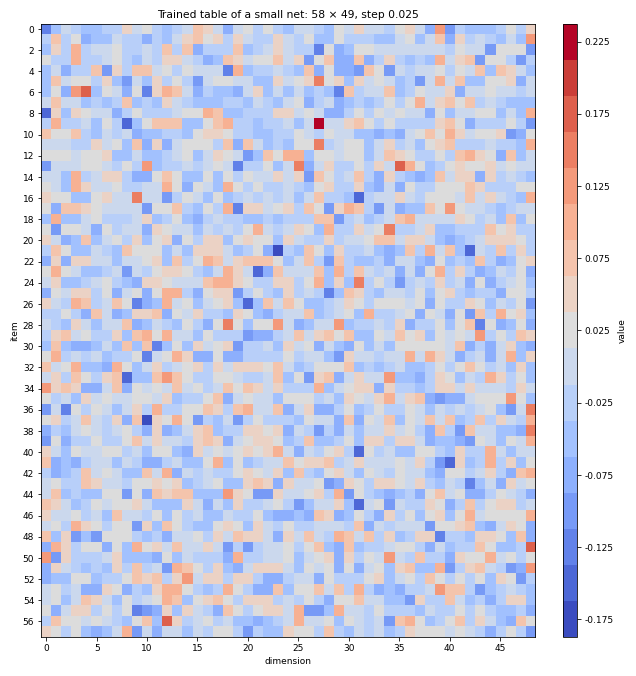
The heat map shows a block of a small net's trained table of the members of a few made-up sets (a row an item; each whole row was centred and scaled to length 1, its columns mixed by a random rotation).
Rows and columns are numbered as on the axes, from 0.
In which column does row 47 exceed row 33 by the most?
8
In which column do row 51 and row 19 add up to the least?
40
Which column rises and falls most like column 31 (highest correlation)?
18
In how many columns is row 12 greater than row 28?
25
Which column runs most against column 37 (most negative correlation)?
39
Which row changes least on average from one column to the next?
10
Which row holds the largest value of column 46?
35
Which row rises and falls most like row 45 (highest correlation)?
16
